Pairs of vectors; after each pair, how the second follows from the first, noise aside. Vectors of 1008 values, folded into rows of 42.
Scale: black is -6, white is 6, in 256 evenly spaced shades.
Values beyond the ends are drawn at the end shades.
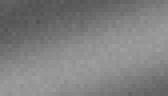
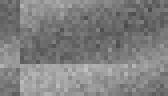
wrapped around, negated.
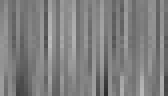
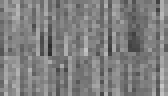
wrapped around.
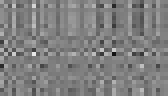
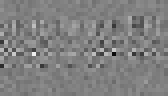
partly zeroed.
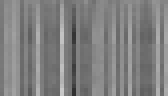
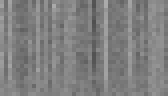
reversed, shrunk.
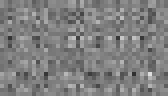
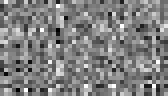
wrapped around, negated, scaled up.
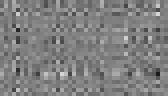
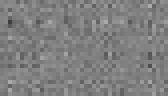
reversed, shrunk.
